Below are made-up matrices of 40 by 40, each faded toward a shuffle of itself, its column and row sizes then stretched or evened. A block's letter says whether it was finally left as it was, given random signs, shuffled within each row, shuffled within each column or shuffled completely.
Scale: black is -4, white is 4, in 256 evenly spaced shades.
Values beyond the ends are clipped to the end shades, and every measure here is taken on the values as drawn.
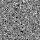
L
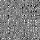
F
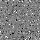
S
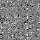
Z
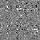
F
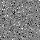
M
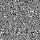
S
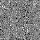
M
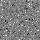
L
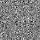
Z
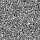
L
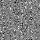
M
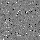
L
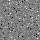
L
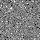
L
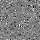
L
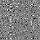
F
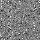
M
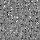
M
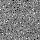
L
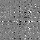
Z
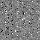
M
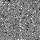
L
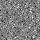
L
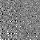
Z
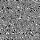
S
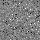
L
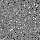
L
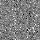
M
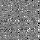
F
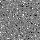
L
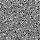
L
